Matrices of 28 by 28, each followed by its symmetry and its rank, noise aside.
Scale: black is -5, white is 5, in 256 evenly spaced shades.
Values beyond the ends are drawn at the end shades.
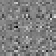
no symmetry, rank four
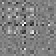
symmetric, rank three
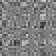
antisymmetric, rank four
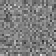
no symmetry, rank six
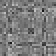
symmetric, rank four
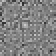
symmetric, rank six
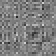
symmetric, rank four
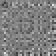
symmetric, rank three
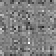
no symmetry, rank six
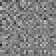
no symmetry, rank six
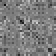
symmetric, rank four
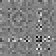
symmetric, rank three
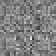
no symmetry, rank four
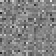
no symmetry, rank six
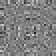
antisymmetric, rank four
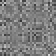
symmetric, rank four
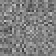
symmetric, rank four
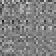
no symmetry, rank four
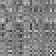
no symmetry, rank three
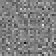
antisymmetric, rank six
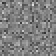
no symmetry, rank six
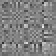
symmetric, rank three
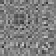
symmetric, rank four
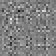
antisymmetric, rank four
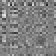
no symmetry, rank three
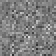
no symmetry, rank six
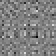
symmetric, rank three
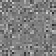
symmetric, rank four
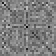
symmetric, rank four
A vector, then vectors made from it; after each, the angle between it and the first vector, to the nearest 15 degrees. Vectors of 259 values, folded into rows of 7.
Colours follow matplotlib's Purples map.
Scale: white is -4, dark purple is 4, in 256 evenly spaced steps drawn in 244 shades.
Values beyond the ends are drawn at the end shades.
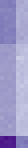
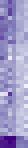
30 degrees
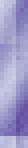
120 degrees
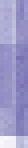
165 degrees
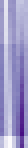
120 degrees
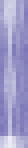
135 degrees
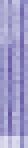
120 degrees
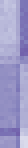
105 degrees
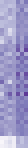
150 degrees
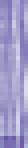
60 degrees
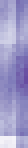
150 degrees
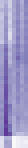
120 degrees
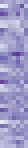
105 degrees
